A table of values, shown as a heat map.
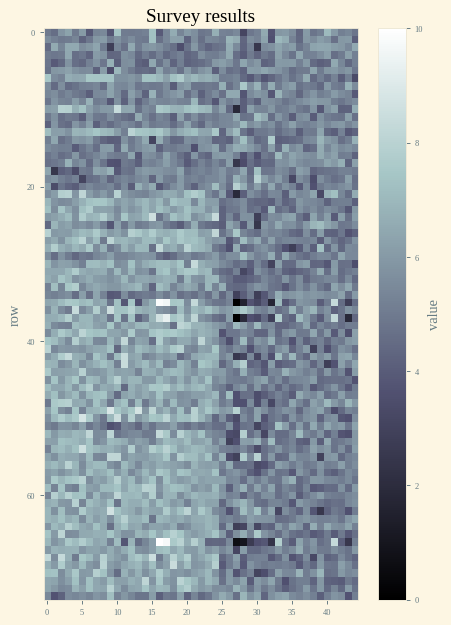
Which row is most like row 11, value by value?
19
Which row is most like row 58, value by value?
60
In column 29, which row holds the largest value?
36
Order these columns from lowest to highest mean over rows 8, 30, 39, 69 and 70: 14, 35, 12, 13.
35, 14, 13, 12
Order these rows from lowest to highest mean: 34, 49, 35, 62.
34, 35, 62, 49
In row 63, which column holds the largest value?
11
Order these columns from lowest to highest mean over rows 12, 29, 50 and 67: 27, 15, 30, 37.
27, 37, 30, 15
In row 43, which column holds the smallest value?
40
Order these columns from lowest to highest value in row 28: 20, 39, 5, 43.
43, 5, 39, 20
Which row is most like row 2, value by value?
25
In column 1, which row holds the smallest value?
18
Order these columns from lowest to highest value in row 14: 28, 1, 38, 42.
42, 38, 1, 28
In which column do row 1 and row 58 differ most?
5
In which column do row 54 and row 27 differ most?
30
